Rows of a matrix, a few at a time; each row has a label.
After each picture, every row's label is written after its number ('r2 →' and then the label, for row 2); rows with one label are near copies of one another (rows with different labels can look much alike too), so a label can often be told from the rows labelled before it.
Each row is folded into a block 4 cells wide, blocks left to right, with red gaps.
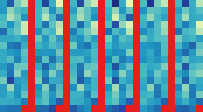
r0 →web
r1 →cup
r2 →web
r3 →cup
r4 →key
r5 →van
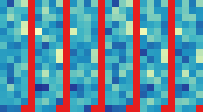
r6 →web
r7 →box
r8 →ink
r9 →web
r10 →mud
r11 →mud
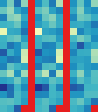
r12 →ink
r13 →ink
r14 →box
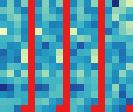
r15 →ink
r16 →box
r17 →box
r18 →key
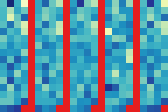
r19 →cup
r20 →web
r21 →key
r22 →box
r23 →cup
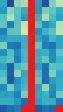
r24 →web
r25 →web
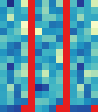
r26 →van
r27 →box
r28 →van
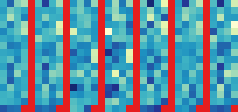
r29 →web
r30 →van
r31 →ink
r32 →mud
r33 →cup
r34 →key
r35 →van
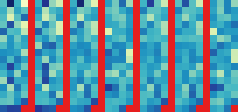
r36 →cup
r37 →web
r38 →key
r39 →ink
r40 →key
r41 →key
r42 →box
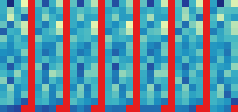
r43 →cup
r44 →van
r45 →van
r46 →van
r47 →van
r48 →cup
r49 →key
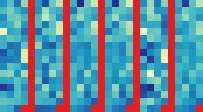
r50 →ink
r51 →web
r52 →key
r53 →key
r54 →mud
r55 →key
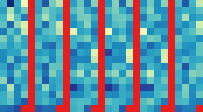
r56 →cup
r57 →web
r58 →ink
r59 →ink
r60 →box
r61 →van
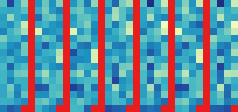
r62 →van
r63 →box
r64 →ink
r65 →web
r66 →van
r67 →box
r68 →van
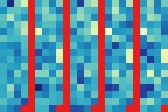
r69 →key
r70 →ink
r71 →web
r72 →box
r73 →mud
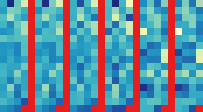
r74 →key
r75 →key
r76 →cup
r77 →cup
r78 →ink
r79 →ink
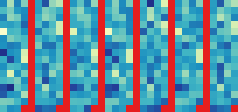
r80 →mud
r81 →web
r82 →ink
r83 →mud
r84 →cup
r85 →box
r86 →web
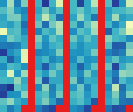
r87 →mud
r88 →cup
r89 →cup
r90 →van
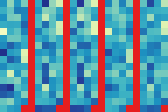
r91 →mud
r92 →web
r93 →web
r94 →ink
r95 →van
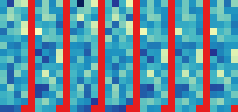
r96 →web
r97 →mud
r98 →key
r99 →cup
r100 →mud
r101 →mud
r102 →mud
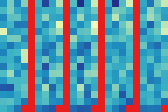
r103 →box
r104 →van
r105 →van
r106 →key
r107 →web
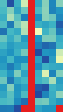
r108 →cup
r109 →mud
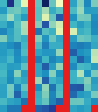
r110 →key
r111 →cup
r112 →mud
